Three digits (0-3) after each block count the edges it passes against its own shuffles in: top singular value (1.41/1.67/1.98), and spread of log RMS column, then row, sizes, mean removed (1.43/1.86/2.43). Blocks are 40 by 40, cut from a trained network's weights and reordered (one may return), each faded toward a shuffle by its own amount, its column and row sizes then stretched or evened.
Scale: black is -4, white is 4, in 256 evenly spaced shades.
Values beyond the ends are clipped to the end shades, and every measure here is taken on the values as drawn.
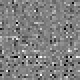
1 2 2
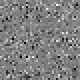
1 1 1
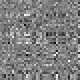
3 2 2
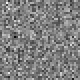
1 1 0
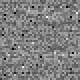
0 0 0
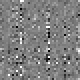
1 3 1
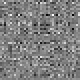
3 1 3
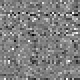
2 0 2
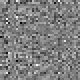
2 1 2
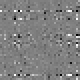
3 2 2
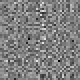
3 2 0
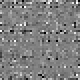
1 2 3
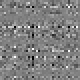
1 2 3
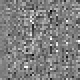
1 3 0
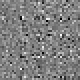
2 2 1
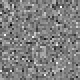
1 1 0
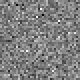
0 0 1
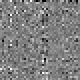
2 2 2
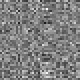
3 0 3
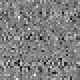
2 0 1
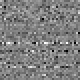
1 0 3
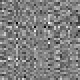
3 3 1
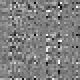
2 3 2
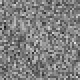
0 0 0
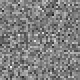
1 0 0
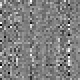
2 3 0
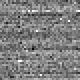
2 0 0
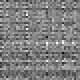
3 3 0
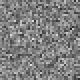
0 0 0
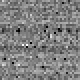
1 0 0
